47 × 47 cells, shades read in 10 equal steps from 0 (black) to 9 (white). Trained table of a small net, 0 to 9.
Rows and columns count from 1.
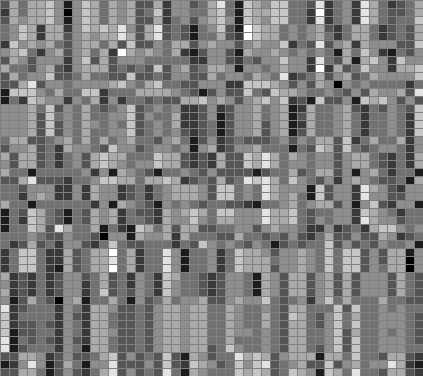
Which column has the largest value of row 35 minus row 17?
33
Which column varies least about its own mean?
9
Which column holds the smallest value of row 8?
40
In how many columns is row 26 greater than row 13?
14
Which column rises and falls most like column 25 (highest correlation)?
41
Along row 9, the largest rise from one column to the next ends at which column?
36
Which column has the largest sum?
30
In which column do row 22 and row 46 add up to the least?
47
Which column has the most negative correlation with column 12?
43
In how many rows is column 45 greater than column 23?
23
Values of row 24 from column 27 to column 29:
4 5 4
